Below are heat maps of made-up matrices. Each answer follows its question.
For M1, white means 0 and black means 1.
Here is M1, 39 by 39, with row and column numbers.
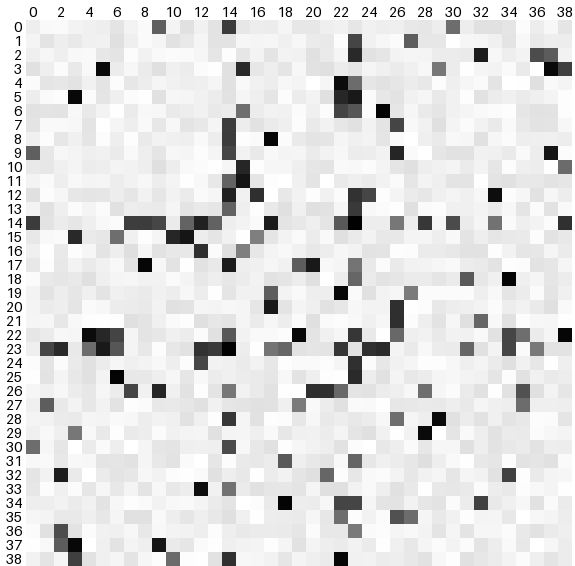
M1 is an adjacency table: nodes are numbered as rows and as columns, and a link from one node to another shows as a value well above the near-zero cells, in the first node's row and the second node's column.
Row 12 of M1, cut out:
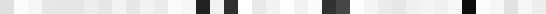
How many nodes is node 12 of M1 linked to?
5
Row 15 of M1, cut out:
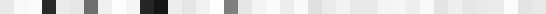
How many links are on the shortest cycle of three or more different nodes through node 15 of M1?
4
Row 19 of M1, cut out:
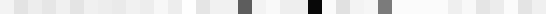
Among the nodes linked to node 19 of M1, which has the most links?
node 22
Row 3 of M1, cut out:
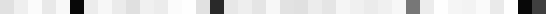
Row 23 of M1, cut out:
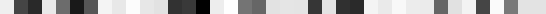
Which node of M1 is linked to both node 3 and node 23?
node 5
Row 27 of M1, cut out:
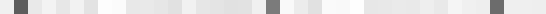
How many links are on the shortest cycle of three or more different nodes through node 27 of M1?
4
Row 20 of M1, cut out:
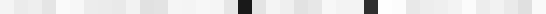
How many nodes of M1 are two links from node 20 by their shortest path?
10
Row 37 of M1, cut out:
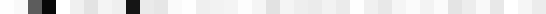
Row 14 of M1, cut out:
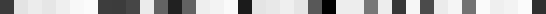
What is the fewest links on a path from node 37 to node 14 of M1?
2
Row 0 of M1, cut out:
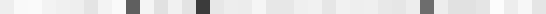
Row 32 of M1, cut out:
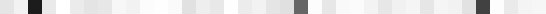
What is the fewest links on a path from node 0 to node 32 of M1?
4
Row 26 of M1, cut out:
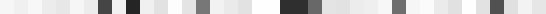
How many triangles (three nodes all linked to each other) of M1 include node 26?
5
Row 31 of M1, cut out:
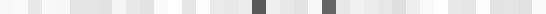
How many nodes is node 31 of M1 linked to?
2
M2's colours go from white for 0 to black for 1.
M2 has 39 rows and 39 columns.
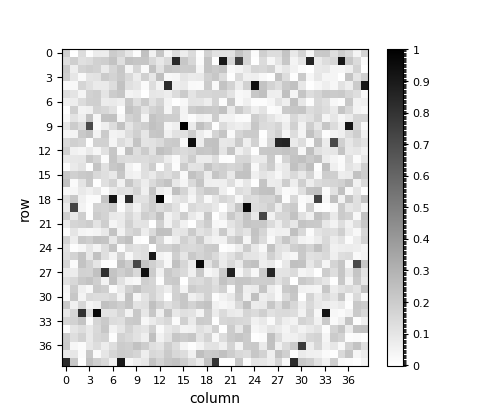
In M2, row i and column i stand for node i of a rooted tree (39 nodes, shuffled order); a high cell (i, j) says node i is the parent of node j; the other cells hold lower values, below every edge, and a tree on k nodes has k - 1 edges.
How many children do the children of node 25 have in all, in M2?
4
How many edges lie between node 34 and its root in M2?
9
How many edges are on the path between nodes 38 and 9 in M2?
8
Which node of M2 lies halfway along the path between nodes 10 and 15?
26
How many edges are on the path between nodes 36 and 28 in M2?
5
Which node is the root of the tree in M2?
18
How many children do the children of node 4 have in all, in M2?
4
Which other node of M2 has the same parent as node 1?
23
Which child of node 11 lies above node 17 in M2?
27
